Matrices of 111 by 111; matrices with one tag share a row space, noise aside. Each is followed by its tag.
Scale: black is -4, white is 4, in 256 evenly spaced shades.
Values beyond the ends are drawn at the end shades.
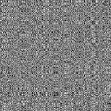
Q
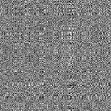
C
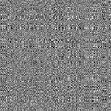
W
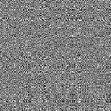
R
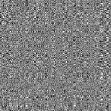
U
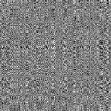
U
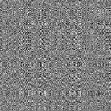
R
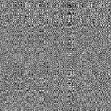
C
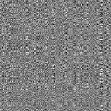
U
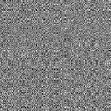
Q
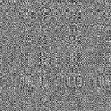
R
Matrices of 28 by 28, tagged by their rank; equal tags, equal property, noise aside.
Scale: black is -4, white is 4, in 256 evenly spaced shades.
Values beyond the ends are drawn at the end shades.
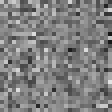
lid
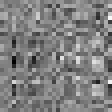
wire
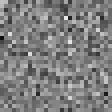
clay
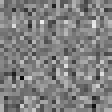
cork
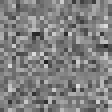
clay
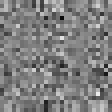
lid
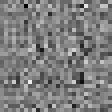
cork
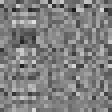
wire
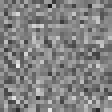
cork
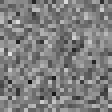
clay
